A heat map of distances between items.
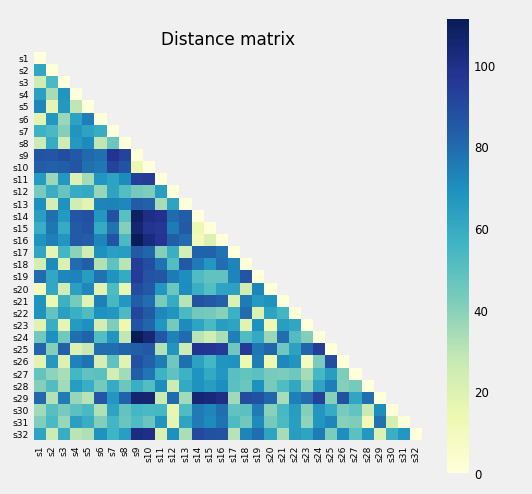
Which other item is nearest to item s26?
s23
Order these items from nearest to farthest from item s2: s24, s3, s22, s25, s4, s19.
s4, s25, s22, s3, s19, s24
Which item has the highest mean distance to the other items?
s9
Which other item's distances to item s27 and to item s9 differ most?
s7
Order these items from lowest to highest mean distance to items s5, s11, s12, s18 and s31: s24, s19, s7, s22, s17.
s17, s7, s22, s24, s19
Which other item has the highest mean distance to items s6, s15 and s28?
s29
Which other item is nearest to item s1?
s20
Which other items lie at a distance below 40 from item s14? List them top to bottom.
s15, s16, s24
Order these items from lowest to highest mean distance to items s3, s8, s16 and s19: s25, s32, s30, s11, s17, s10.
s30, s17, s32, s11, s25, s10
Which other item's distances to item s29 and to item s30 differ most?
s12
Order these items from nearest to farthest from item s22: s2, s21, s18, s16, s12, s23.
s16, s2, s21, s23, s12, s18
